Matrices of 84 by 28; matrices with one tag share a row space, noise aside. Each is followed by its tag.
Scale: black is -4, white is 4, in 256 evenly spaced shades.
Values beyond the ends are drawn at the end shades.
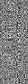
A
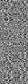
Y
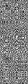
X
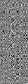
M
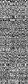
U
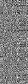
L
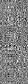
A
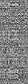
U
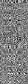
A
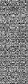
U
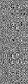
M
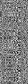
A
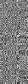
L
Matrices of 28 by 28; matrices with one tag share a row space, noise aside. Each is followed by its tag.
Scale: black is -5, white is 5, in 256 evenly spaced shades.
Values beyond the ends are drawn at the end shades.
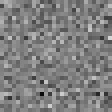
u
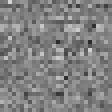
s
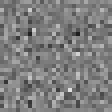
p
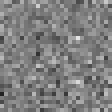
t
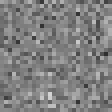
u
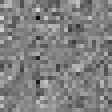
t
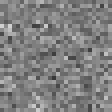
t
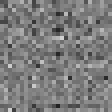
s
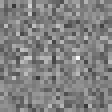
p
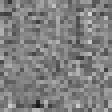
t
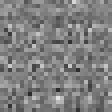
s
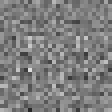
p
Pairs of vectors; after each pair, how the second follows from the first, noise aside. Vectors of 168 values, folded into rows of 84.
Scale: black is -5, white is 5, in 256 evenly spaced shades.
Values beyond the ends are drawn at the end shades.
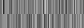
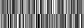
reversed, negated, scaled up.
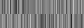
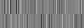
partly zeroed.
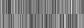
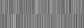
wrapped around, negated, shrunk.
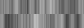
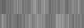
wrapped around, negated, shrunk.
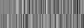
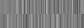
shrunk.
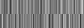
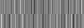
reversed, partly zeroed.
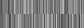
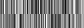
reversed, negated, scaled up.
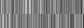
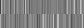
reversed, partly zeroed.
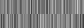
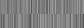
shrunk.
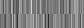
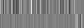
partly zeroed.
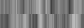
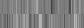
partly zeroed.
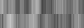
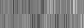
reversed, partly zeroed.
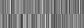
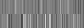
partly zeroed.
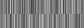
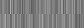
shrunk.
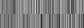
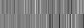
partly zeroed.
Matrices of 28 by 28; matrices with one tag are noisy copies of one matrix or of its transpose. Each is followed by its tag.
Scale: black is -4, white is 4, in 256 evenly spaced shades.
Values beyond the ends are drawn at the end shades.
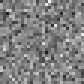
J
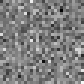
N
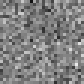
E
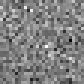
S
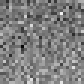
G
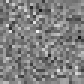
S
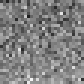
G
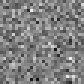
S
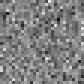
J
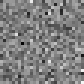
N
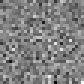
N
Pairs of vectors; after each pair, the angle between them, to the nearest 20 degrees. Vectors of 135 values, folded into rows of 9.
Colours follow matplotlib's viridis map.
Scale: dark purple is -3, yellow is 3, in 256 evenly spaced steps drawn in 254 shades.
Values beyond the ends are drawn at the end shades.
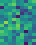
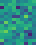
40 degrees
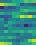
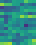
20 degrees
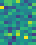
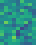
120 degrees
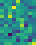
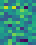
80 degrees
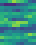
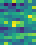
40 degrees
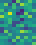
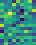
40 degrees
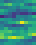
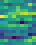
160 degrees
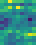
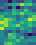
160 degrees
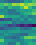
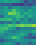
140 degrees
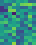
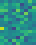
120 degrees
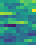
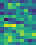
140 degrees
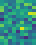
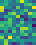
40 degrees
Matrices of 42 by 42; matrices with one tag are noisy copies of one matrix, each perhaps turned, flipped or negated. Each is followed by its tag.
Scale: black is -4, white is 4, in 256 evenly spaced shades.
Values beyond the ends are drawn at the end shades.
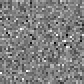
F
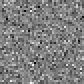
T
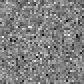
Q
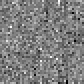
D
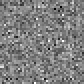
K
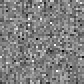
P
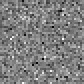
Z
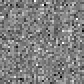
K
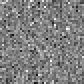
P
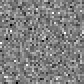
T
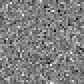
T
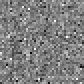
K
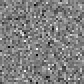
Q
